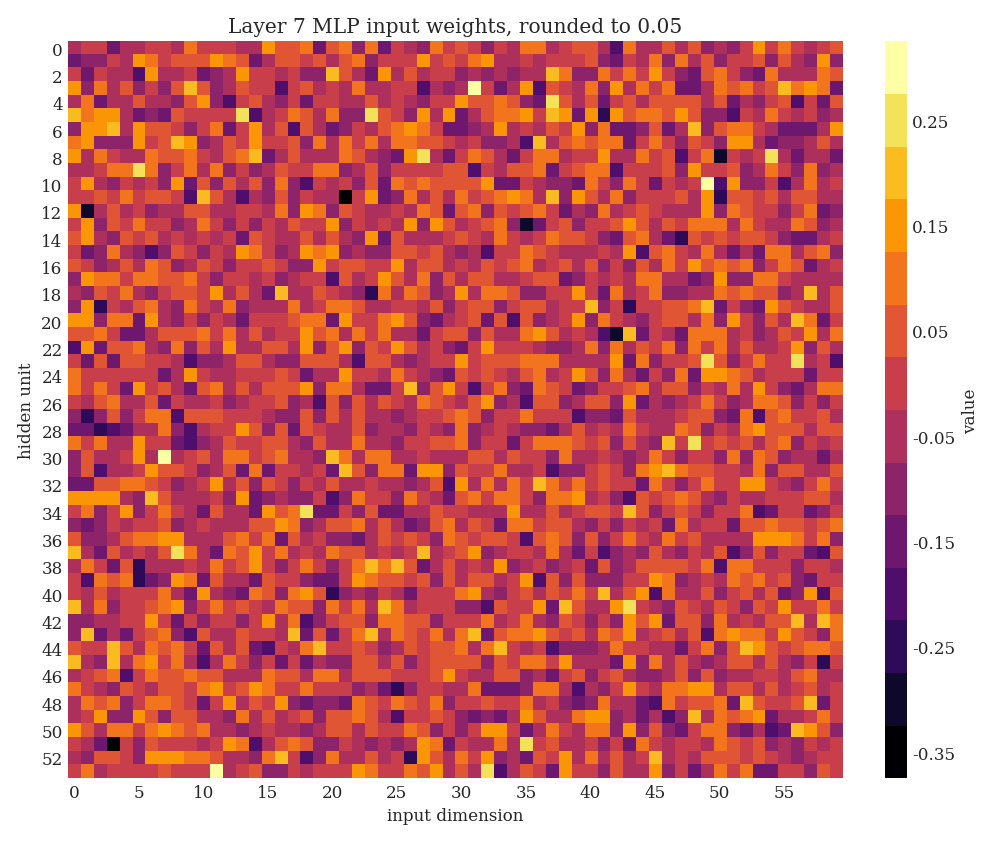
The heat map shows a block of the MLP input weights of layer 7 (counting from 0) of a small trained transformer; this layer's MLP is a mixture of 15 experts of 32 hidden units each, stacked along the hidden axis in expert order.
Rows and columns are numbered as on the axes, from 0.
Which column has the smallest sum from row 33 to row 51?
20
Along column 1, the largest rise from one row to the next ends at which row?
13
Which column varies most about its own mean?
1
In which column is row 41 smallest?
32
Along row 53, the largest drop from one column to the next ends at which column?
33
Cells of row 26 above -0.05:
31
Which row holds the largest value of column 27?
8
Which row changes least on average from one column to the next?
46
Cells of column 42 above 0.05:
10
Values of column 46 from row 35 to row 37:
-0.15 0.1 -0.05
